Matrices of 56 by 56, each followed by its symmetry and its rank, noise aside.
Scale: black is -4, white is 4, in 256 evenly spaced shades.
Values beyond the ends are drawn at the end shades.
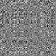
antisymmetric, rank six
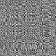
antisymmetric, rank six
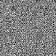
no symmetry, rank eight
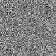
no symmetry, rank eight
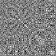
symmetric, rank seven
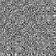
symmetric, rank seven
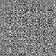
antisymmetric, rank six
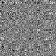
no symmetry, rank eight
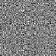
antisymmetric, rank six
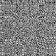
antisymmetric, rank six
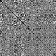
symmetric, rank seven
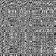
no symmetry, rank six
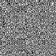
no symmetry, rank eight
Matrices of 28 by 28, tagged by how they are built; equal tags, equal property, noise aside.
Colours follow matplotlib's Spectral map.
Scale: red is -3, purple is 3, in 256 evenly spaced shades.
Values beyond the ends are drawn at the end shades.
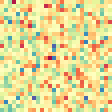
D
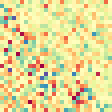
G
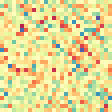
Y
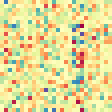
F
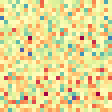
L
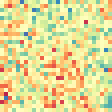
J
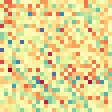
Y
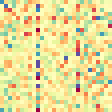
F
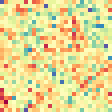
J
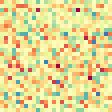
L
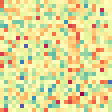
D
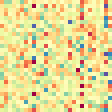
F
